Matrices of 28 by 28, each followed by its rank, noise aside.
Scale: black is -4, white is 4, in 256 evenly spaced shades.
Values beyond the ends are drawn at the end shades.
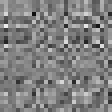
three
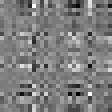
two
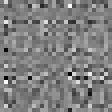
four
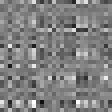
two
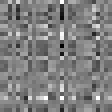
two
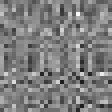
three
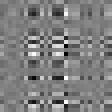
one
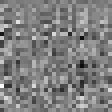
four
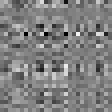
two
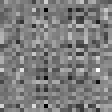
three
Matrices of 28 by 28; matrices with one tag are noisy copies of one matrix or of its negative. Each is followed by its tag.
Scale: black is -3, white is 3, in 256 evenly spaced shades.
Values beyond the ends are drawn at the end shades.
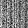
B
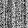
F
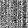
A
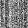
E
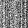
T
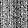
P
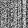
A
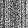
T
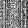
T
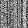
A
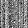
E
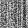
A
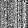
A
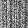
B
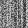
A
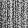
B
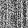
A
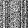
T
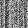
E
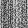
P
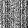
T
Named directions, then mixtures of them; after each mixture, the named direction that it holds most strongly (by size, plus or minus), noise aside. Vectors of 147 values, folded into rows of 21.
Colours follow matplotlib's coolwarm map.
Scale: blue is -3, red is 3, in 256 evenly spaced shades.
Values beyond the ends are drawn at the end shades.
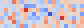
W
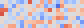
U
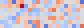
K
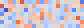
U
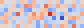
W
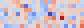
W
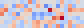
U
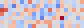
U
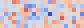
W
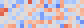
U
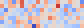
K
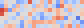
U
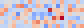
U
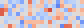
U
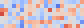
U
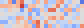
K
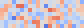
K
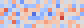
W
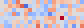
K
